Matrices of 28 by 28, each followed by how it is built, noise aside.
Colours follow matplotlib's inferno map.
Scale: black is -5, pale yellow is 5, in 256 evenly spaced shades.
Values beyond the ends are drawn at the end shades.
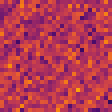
Hankel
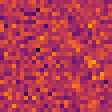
repeating rows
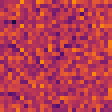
repeating rows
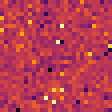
sparse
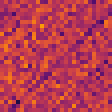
Hankel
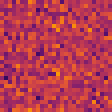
repeating rows
